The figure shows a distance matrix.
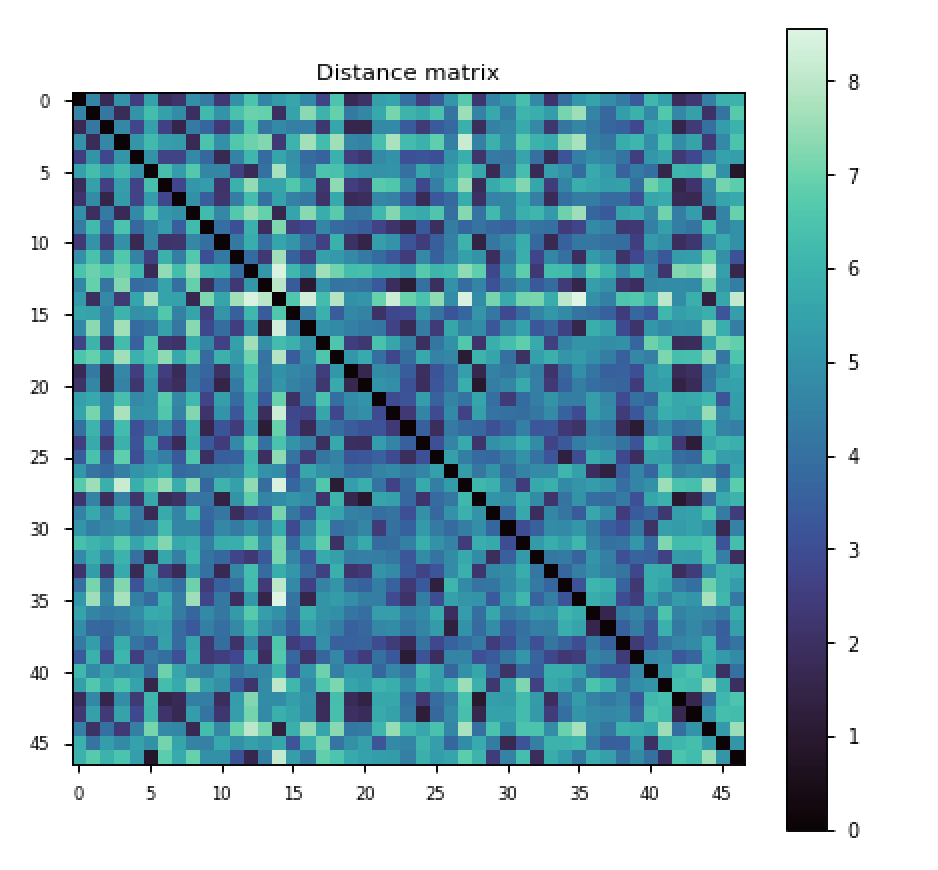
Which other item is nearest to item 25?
34
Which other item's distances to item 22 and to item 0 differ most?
6
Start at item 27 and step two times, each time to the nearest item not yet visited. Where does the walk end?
31
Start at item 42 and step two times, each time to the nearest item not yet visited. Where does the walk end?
20
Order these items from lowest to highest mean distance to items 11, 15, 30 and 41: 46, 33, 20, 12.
46, 12, 20, 33
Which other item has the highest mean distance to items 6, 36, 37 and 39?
12
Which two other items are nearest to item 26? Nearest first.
37, 36
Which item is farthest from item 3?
27
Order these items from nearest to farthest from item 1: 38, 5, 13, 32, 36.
36, 38, 32, 5, 13
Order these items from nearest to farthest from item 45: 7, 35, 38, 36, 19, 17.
38, 36, 19, 7, 35, 17
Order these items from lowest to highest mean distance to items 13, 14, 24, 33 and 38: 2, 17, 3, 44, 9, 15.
2, 9, 17, 15, 44, 3
